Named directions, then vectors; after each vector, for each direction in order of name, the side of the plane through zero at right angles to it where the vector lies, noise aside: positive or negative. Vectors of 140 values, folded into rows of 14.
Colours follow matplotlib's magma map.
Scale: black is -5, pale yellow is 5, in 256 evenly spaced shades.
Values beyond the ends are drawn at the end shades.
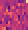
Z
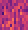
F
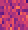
positive, negative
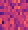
positive, negative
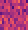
positive, negative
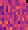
positive, negative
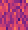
negative, positive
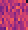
positive, negative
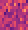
negative, negative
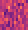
negative, negative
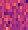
negative, negative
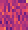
negative, positive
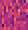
negative, positive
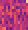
negative, positive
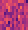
negative, negative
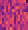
positive, negative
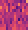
negative, positive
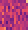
negative, positive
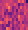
negative, negative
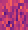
negative, negative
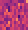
positive, positive
